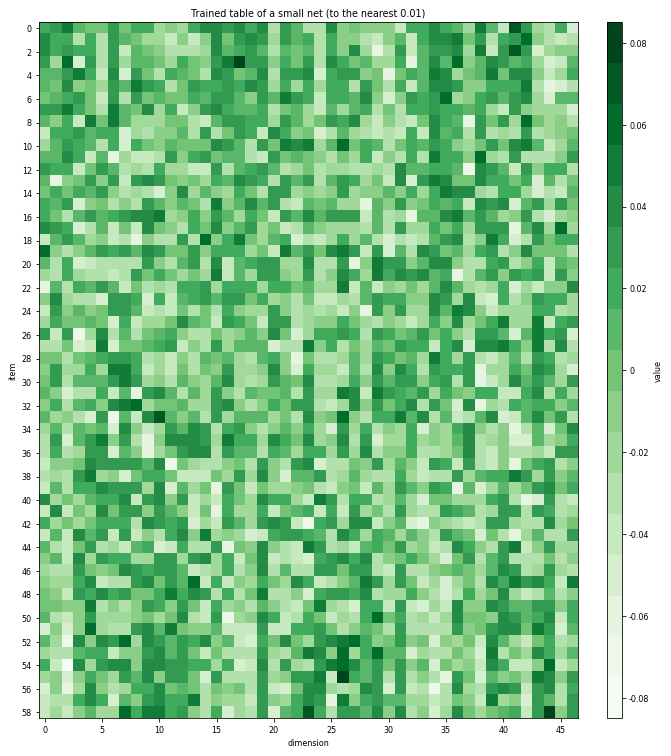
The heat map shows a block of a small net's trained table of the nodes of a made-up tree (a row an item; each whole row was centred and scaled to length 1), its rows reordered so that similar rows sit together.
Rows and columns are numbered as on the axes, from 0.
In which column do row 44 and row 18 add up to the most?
36
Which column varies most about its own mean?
41
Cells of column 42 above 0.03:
7
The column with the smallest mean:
30
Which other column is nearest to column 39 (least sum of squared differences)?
9
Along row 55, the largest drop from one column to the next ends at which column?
25
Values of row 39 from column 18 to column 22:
-0.04 0 -0.02 -0.02 -0.01
